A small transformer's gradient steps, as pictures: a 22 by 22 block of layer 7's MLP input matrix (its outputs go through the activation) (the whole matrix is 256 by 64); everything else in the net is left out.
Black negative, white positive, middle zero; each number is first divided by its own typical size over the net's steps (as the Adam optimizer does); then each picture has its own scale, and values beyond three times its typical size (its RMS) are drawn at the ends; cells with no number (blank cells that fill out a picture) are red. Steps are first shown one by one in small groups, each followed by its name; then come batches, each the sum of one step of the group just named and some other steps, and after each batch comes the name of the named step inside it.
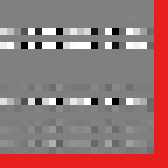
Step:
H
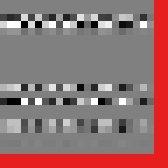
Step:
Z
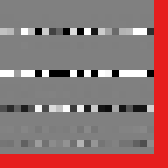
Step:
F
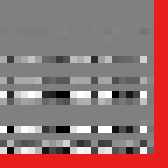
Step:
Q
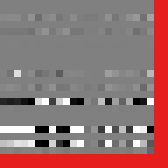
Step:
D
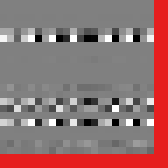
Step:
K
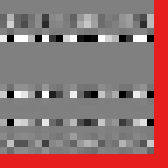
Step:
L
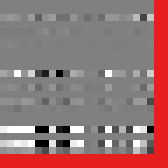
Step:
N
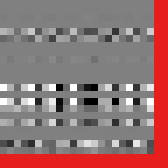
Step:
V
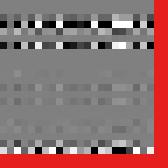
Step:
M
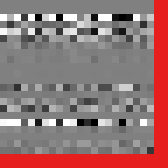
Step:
V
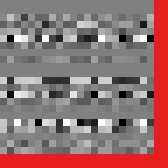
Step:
L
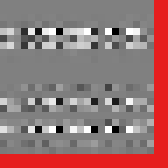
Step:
H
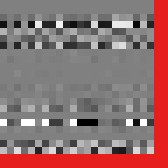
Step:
M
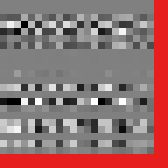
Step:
Z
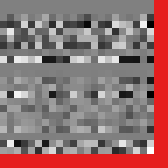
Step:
M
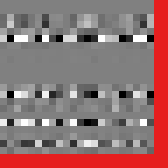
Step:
L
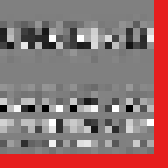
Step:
K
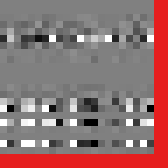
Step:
K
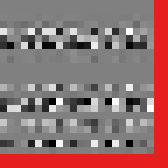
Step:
V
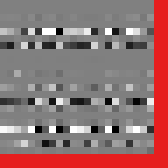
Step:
D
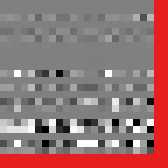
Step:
N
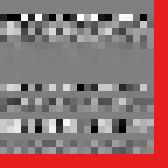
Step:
Z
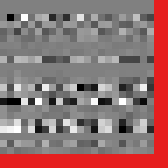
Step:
Z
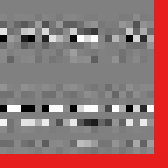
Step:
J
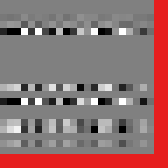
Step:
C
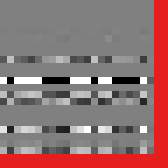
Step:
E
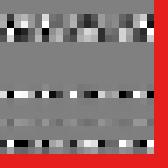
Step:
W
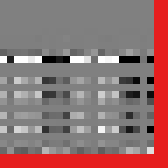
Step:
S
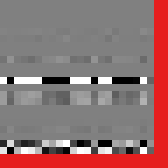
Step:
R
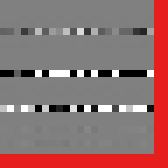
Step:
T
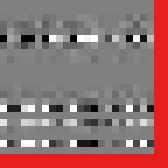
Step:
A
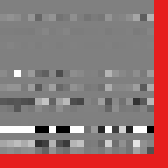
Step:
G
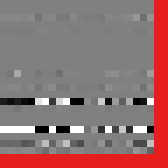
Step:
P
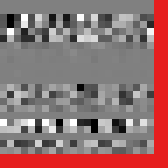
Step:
W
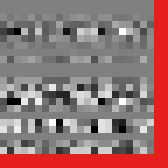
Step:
C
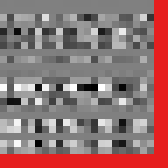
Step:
C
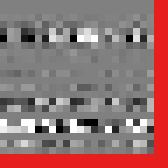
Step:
J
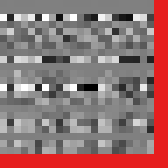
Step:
S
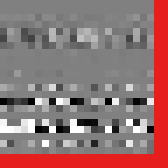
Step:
P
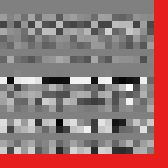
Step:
E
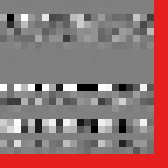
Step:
C
